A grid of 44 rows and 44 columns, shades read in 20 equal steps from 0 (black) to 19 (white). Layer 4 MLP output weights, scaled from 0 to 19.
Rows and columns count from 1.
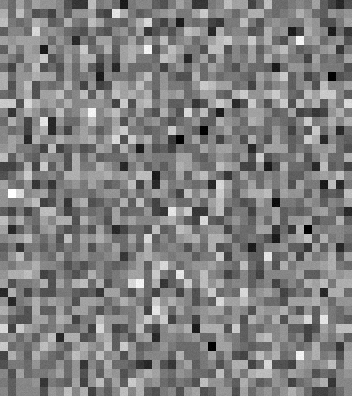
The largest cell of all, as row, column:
22, 2
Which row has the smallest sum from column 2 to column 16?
26
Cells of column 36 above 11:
9
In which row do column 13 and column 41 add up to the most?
36
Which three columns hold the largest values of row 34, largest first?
28, 20, 31
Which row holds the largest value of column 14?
39
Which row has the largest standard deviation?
12
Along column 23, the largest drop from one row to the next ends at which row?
16
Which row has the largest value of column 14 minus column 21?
41
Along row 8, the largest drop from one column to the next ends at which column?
6
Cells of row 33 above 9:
16
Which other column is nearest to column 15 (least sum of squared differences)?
8
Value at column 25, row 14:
11
